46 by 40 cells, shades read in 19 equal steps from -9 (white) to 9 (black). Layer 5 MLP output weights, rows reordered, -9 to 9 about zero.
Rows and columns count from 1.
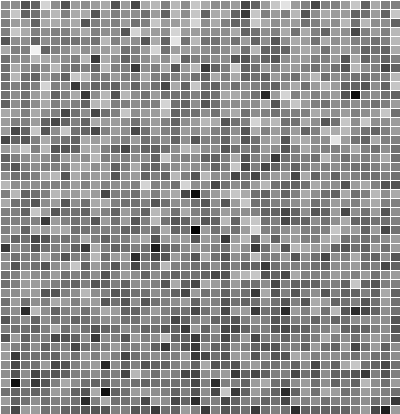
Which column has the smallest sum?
34
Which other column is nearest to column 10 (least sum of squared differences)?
31
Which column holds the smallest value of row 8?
24
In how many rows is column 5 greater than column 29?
13
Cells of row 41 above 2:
9
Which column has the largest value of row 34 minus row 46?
37
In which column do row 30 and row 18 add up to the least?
17
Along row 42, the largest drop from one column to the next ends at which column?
14
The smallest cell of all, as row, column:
6, 4
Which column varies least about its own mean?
12
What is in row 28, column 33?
-2
